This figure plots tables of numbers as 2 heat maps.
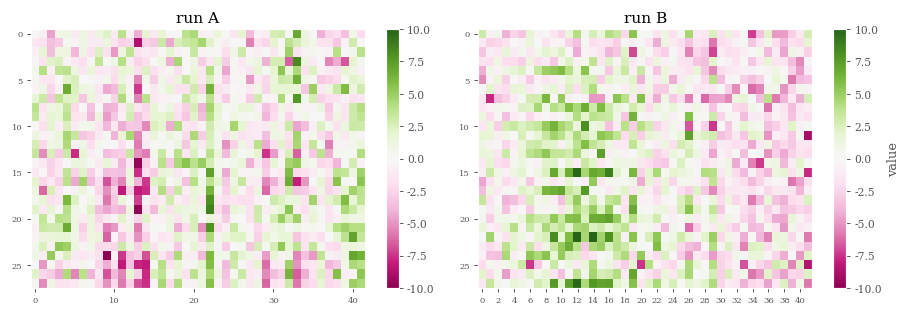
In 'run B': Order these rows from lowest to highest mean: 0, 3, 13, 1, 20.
1, 3, 0, 13, 20
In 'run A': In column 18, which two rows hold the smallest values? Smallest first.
21, 23
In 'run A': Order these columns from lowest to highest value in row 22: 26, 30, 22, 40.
30, 26, 22, 40
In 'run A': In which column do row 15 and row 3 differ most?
32
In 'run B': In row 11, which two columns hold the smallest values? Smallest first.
41, 36
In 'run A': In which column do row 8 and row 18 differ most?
39
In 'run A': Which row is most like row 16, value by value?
26
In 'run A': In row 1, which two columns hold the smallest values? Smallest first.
13, 27
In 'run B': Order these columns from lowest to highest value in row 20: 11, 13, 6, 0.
0, 13, 6, 11
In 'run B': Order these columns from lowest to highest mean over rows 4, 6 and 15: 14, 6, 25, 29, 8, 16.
29, 6, 25, 16, 8, 14
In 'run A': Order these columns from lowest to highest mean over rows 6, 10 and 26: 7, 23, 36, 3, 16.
3, 7, 23, 36, 16
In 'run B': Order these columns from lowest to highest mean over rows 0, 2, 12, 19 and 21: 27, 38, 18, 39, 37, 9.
38, 37, 39, 27, 18, 9
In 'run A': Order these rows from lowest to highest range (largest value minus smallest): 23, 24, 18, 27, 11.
23, 11, 27, 18, 24
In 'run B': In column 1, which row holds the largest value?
22
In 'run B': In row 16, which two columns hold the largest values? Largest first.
14, 29
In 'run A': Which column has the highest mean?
22
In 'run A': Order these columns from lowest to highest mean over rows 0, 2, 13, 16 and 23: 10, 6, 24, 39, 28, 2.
10, 24, 2, 39, 28, 6
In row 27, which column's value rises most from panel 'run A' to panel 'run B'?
14
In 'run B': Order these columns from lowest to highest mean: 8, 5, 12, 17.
5, 17, 8, 12
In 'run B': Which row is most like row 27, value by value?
15
